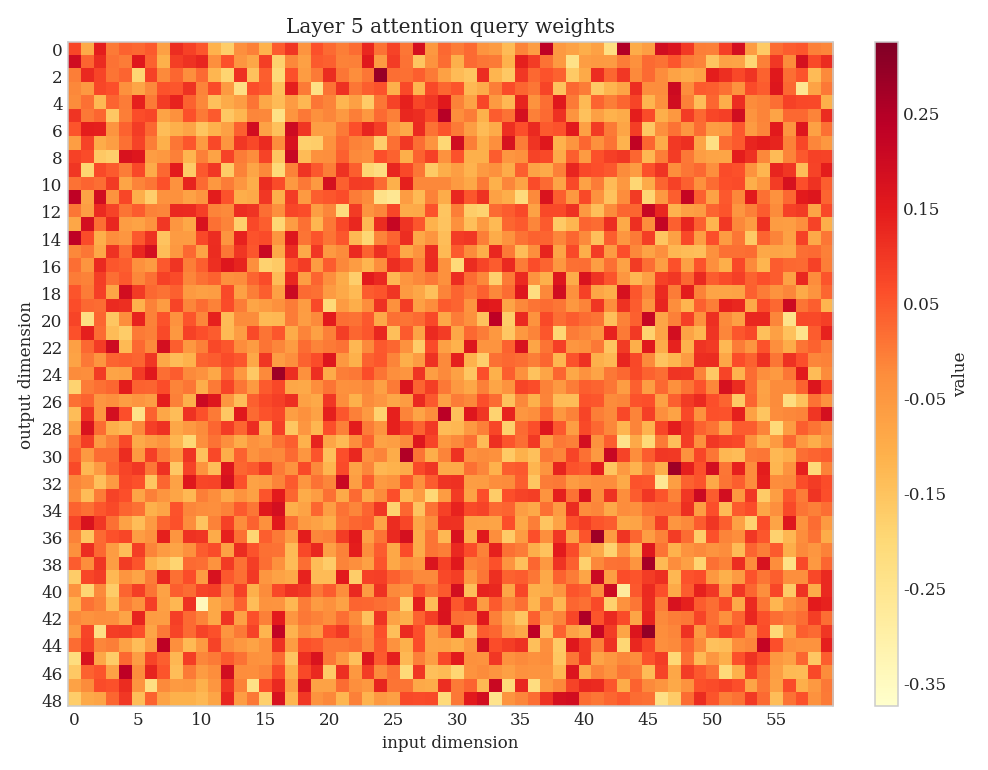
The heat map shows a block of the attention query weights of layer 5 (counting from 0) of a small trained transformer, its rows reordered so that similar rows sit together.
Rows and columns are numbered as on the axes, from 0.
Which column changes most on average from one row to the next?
45
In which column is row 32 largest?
21
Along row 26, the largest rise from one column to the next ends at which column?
10
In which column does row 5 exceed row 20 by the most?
29
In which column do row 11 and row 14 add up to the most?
0
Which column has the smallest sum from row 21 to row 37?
55
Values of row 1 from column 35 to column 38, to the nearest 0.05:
0.15 0.1 0 -0.05
